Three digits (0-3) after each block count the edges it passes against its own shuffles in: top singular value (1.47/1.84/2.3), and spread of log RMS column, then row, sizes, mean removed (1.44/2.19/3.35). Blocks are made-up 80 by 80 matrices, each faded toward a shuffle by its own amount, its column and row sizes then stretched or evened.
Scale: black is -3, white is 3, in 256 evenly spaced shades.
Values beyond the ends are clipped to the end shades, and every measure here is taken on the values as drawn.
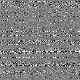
0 1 3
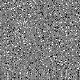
1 1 0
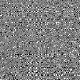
3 1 2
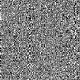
2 2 0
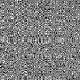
3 1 0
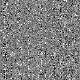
0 2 1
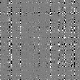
3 3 2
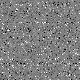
0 0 1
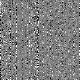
0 3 0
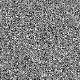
0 1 1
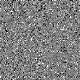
2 1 1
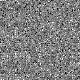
1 1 0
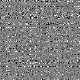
1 1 3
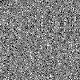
1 1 0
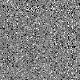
1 2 1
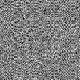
3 0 0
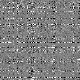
2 2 3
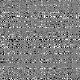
0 2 3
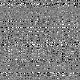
1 1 3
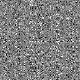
2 2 1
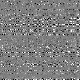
3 0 3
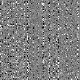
2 3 1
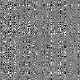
2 3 2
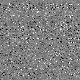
1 0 2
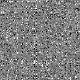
1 2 1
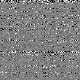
1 1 3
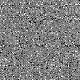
2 0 1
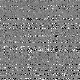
1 1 3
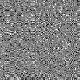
3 0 1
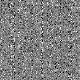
1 2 0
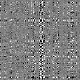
3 3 2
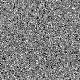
1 0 0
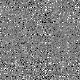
1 1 2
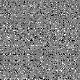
2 1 2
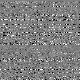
0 0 3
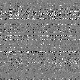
2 1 3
